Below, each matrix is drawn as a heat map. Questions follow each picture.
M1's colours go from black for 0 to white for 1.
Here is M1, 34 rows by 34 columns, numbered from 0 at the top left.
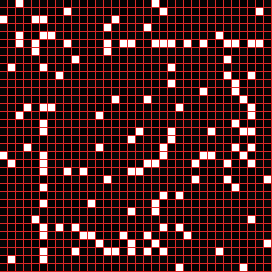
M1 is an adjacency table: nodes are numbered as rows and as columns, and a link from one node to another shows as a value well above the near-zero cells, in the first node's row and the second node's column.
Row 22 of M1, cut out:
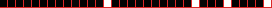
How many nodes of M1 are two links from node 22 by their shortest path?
8
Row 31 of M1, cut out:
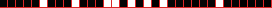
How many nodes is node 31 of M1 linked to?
8
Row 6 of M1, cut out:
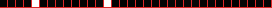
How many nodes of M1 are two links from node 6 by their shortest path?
6
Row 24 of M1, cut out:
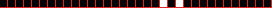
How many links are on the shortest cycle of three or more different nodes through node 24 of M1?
4
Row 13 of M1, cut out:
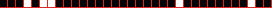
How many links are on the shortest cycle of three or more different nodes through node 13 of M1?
3
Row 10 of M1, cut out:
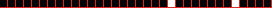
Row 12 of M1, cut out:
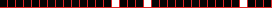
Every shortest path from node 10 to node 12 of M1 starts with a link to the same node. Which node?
node 29
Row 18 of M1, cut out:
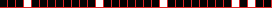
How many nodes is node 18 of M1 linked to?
5
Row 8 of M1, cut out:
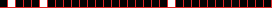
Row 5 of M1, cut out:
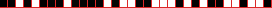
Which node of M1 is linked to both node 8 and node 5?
node 21
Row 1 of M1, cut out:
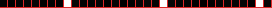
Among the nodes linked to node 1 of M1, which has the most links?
node 20
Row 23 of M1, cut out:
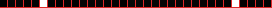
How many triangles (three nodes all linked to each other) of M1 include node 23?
1
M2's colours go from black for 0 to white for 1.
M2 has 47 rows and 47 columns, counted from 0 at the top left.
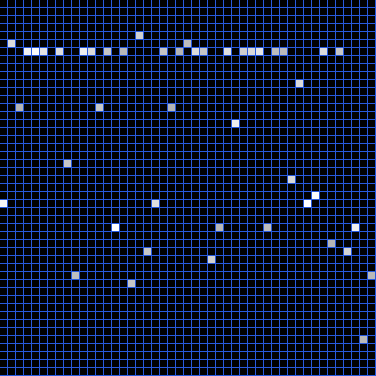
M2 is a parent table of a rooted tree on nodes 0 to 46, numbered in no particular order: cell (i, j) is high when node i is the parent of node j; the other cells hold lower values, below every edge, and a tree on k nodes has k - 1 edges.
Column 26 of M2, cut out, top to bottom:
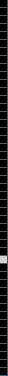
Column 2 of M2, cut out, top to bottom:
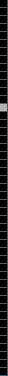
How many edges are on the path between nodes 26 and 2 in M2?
4
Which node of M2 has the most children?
6
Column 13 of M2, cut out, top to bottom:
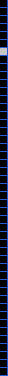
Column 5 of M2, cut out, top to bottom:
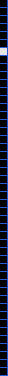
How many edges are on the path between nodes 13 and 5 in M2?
2
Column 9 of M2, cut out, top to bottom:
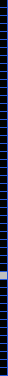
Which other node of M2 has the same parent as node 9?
46
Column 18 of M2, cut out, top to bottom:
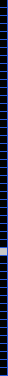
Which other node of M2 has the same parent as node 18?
43
